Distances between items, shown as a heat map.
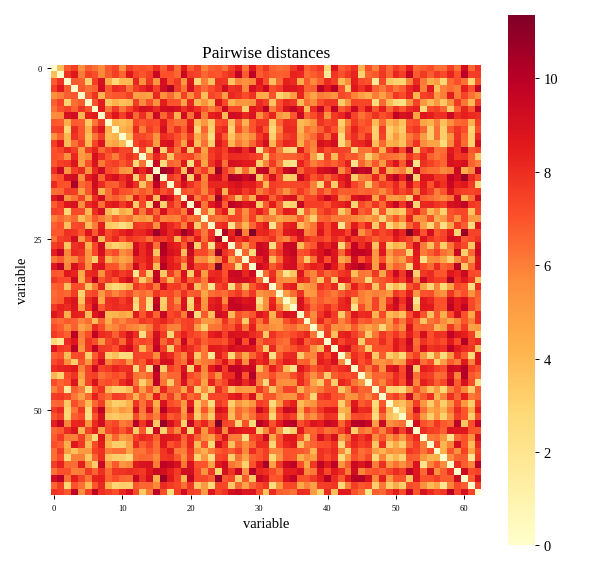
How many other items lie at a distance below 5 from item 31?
7
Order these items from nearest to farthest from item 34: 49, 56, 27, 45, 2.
45, 56, 49, 2, 27
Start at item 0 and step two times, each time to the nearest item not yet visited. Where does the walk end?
1
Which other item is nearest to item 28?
54
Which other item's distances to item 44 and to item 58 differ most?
35
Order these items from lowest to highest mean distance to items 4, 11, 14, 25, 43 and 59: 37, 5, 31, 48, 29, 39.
48, 5, 37, 31, 39, 29
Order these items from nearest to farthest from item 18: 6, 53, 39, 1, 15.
53, 1, 39, 15, 6
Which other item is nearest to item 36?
21
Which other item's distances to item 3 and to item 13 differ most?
39
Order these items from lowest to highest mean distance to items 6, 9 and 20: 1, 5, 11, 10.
10, 5, 11, 1
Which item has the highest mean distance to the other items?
24
